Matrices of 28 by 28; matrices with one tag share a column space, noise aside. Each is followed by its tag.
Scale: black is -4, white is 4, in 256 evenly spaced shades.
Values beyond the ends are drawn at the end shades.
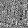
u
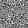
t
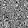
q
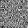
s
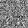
q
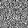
t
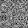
t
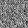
u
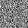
s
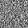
q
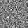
s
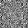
t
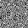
t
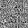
s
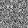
s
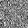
q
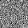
t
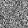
q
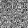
s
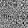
q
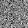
t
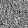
u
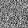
t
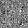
u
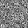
t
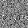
t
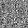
u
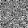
t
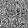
u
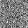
s
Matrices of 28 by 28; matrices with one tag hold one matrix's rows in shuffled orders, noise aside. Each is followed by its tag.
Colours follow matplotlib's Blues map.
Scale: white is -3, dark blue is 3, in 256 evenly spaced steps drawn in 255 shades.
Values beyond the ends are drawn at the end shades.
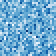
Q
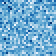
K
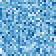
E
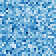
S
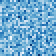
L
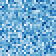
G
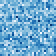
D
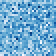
D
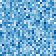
E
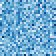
E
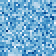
G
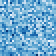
S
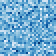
D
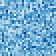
G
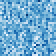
Q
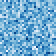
Q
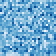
D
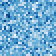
K
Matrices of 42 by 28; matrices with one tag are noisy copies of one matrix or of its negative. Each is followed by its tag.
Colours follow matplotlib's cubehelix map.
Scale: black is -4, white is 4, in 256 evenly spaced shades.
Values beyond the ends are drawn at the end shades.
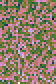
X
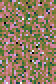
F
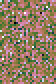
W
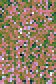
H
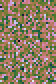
W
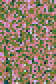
F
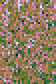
X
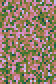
F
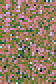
X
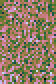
H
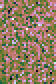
H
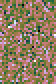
W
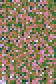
H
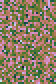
W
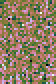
H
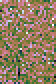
X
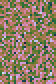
H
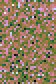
X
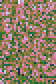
X
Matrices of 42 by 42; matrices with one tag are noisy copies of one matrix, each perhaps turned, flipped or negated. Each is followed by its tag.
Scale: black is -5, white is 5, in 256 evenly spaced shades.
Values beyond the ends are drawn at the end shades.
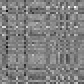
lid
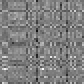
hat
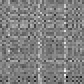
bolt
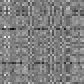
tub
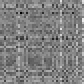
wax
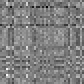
lid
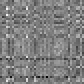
lid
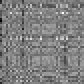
wax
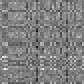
hat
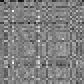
wax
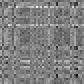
lid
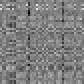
tub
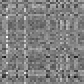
lid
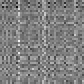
bolt
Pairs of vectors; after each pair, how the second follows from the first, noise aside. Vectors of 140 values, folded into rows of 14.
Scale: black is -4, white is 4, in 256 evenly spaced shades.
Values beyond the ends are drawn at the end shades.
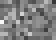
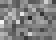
copied.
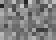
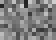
copied.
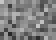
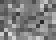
negated.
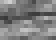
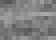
negated, shrunk.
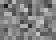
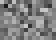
copied.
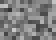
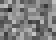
copied.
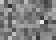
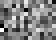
wrapped around, scaled up.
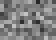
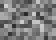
negated.
